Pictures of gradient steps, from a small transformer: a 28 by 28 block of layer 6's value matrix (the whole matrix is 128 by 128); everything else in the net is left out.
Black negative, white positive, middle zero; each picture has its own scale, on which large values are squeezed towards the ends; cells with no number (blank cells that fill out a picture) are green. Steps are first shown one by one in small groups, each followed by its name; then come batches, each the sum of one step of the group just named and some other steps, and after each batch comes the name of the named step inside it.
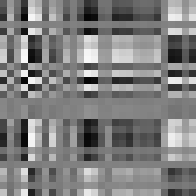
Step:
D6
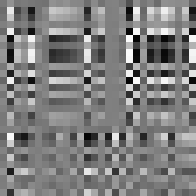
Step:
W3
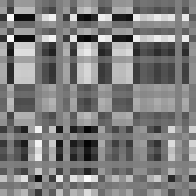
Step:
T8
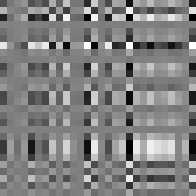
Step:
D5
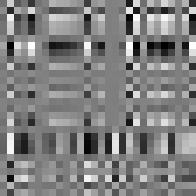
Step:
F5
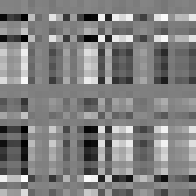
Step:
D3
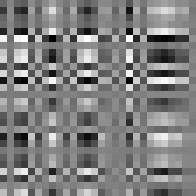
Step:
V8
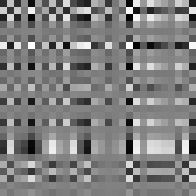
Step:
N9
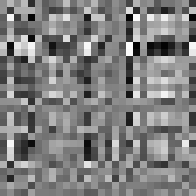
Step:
F5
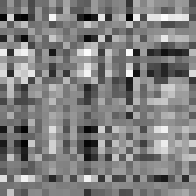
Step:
D3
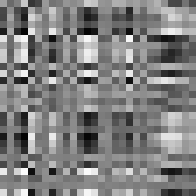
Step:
V8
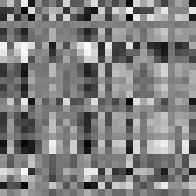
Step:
N9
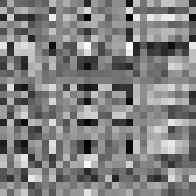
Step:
D5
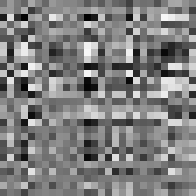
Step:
W3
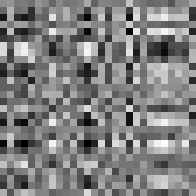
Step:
W3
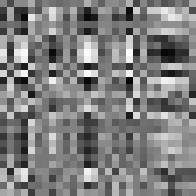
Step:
V8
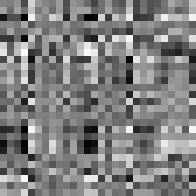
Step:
D3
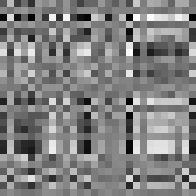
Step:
N9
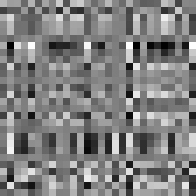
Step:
F5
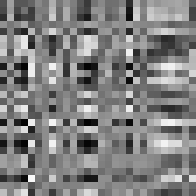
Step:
V8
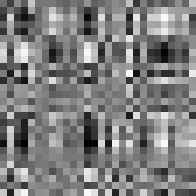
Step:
V8
